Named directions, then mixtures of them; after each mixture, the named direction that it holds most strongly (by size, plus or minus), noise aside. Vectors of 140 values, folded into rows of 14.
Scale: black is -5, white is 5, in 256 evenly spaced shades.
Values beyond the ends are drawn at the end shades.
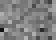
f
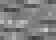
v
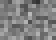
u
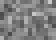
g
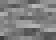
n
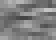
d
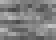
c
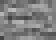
n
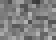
u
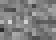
v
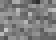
u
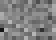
f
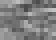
d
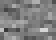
v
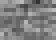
d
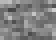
c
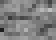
c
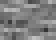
v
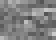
d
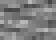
v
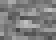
n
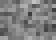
u
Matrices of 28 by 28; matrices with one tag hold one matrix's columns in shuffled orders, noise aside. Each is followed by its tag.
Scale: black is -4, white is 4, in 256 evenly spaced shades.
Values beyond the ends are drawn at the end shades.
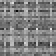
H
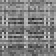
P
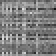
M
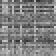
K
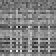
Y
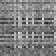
P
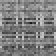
P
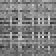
P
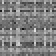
H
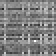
M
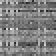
H
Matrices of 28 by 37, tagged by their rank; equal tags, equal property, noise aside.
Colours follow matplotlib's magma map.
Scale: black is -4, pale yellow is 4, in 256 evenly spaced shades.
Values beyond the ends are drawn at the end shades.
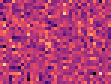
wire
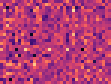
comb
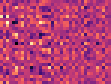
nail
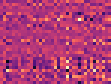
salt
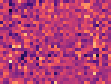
comb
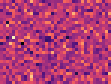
wire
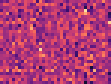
wire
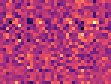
comb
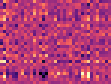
nail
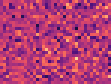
comb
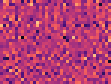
comb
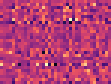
comb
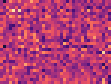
wire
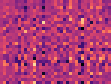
salt
